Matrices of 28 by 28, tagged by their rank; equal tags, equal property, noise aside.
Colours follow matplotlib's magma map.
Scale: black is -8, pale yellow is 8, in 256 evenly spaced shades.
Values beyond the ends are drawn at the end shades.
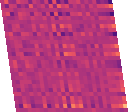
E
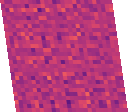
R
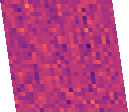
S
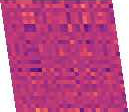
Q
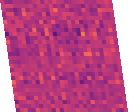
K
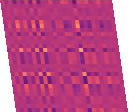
E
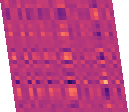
E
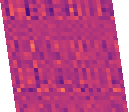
Q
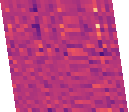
R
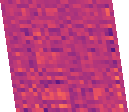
R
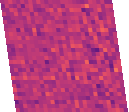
S
